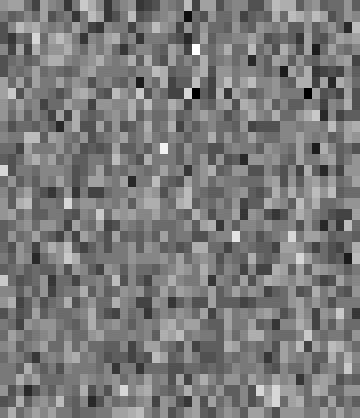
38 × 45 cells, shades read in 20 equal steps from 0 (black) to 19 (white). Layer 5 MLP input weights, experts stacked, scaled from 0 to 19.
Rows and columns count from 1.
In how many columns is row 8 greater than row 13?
22
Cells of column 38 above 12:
8
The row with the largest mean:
19
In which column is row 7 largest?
20
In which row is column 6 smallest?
10
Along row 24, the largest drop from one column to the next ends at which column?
5
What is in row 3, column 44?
3
